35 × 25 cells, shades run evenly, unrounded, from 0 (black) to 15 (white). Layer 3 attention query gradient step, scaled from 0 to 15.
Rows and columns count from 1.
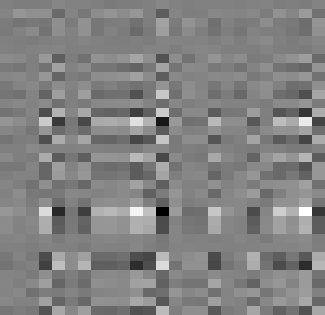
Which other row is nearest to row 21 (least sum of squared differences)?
15
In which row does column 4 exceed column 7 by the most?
24
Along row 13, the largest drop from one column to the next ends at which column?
14
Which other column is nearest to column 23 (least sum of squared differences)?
10
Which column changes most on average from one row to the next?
13
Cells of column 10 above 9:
2
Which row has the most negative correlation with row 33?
17
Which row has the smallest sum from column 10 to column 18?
30
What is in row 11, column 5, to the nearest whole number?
9
